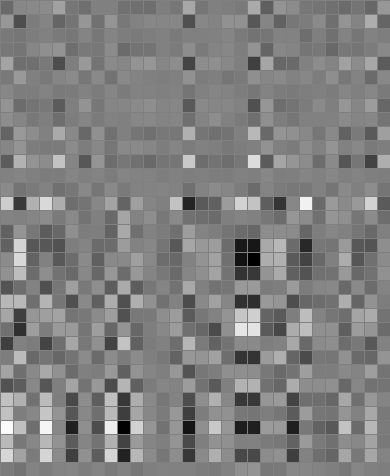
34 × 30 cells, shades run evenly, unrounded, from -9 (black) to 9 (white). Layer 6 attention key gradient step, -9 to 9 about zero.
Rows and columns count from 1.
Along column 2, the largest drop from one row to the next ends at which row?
23
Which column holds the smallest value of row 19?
20
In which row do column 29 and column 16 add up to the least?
12
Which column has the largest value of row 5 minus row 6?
29
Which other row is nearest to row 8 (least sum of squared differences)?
5
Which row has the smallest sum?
18
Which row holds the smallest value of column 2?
24
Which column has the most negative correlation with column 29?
15
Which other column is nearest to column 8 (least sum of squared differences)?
26
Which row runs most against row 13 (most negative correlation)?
4
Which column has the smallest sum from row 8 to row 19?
19
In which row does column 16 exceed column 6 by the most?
31
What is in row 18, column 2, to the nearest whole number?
6
